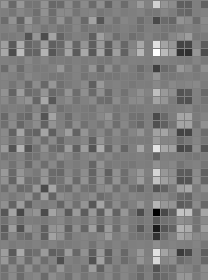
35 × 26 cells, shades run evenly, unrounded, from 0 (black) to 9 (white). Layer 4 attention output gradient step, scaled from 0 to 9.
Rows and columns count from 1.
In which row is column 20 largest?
7
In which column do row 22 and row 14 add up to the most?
20
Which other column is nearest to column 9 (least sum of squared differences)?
11
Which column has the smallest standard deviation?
19
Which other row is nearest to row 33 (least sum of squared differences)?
26
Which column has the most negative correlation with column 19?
8
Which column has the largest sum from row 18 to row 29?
13
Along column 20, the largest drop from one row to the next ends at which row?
27
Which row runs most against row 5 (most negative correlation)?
25
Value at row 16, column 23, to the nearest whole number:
6
